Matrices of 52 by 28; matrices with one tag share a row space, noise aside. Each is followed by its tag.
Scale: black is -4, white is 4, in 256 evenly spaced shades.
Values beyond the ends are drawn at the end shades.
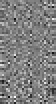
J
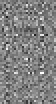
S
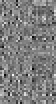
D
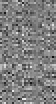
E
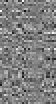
E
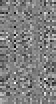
J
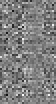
E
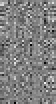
J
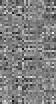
E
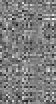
E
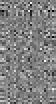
J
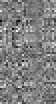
E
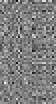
D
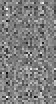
S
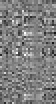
E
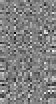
J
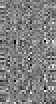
J
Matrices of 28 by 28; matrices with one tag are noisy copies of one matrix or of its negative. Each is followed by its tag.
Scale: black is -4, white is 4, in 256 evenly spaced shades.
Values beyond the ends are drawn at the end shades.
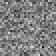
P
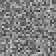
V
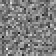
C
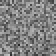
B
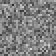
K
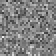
P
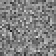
V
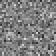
P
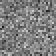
V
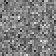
P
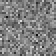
P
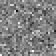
K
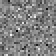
C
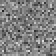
V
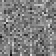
B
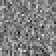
B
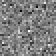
K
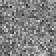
B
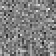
B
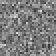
K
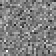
C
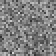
B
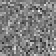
K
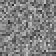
K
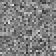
K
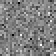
B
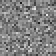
C
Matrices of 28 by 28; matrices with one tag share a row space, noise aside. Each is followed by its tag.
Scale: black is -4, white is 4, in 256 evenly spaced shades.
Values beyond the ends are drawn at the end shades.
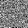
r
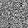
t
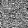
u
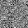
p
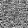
u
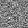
p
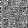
u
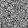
p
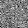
r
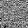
u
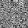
t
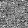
r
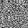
t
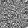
p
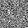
p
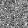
r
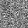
p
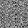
t
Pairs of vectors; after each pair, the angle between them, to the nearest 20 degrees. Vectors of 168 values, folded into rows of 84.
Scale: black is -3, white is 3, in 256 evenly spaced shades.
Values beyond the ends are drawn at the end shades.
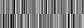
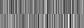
120 degrees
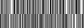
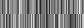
100 degrees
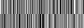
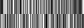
120 degrees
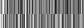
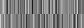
60 degrees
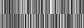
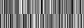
60 degrees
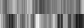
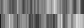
140 degrees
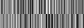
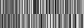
160 degrees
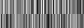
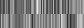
140 degrees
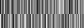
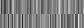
100 degrees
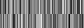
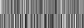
100 degrees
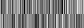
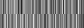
100 degrees
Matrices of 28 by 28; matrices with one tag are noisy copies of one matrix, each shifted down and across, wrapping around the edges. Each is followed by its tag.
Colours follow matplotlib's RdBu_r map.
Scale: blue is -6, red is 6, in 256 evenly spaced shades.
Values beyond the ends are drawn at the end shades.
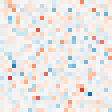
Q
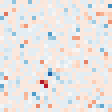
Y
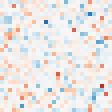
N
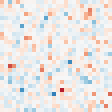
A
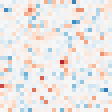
A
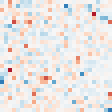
N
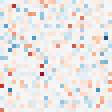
Q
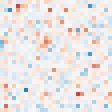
A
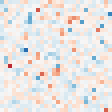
N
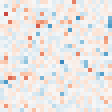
N
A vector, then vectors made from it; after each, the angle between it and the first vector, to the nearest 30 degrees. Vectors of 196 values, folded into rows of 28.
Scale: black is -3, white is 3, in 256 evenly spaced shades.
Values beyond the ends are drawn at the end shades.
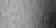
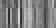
90 degrees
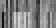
90 degrees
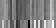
120 degrees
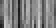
90 degrees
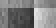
120 degrees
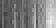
150 degrees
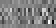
90 degrees
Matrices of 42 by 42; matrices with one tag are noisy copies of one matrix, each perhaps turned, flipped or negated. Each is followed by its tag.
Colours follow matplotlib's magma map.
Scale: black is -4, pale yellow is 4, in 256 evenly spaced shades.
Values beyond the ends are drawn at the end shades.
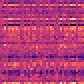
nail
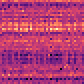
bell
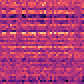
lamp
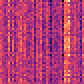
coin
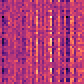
lamp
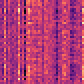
nail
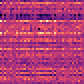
coin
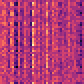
lamp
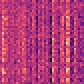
lamp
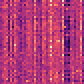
coin
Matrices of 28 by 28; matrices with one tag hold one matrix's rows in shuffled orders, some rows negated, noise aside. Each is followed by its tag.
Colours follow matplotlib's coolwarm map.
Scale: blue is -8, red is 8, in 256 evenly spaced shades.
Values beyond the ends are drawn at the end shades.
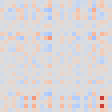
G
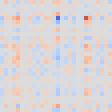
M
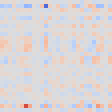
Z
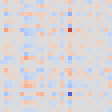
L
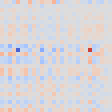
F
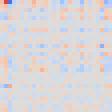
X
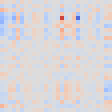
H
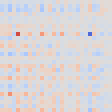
F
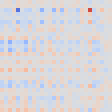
F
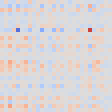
F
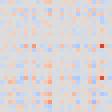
G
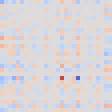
H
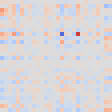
H
